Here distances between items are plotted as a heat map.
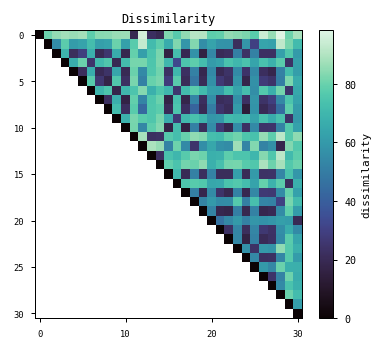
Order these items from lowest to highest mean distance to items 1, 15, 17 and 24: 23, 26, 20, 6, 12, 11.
26, 23, 20, 12, 6, 11
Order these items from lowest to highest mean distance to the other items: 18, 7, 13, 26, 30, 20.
7, 26, 20, 18, 30, 13
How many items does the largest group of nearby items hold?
14
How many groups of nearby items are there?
6
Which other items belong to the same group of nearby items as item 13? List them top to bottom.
0, 11, 14
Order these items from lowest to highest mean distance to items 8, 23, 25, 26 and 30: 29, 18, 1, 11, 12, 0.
1, 18, 12, 29, 11, 0
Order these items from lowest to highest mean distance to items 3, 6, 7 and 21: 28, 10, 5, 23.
10, 5, 23, 28
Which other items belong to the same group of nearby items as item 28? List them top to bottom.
12, 18
